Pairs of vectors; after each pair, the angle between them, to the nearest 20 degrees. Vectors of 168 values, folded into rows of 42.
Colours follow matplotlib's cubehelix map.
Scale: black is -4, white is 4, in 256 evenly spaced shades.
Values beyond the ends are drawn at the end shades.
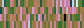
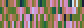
40 degrees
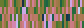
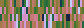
20 degrees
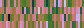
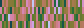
120 degrees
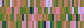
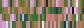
120 degrees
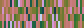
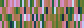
100 degrees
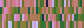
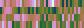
40 degrees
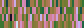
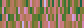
80 degrees
